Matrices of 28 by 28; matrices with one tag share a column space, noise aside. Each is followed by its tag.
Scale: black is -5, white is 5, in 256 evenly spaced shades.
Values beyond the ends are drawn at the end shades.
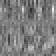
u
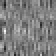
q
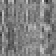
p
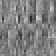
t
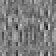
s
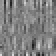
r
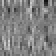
u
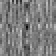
p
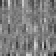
r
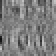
u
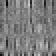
r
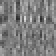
t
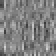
q
